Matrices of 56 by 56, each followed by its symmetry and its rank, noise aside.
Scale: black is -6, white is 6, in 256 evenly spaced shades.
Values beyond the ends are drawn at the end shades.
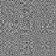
antisymmetric, rank six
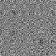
no symmetry, rank six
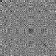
symmetric, rank five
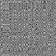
no symmetry, rank five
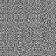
no symmetry, rank five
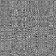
no symmetry, rank five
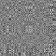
symmetric, rank five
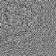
no symmetry, rank seven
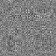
no symmetry, rank six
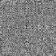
no symmetry, rank six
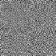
no symmetry, rank six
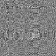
no symmetry, rank six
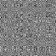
no symmetry, rank seven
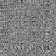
no symmetry, rank six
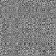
no symmetry, rank five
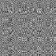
no symmetry, rank five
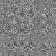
antisymmetric, rank six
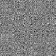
no symmetry, rank five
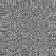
antisymmetric, rank six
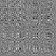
antisymmetric, rank six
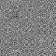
symmetric, rank six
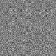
no symmetry, rank seven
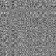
antisymmetric, rank six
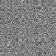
no symmetry, rank six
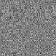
no symmetry, rank six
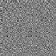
no symmetry, rank five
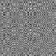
no symmetry, rank five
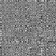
no symmetry, rank six
